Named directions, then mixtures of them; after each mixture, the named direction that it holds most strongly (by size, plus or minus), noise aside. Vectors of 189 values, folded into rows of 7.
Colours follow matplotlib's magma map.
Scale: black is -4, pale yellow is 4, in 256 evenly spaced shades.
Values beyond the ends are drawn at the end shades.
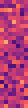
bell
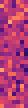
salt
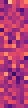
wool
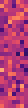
salt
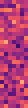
bell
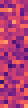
bell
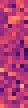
salt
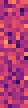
wool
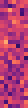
bell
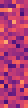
bell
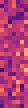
salt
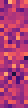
wool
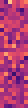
wool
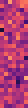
wool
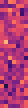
bell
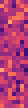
salt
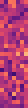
salt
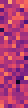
wool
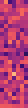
wool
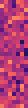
salt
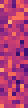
salt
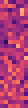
bell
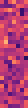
bell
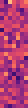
wool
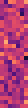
wool
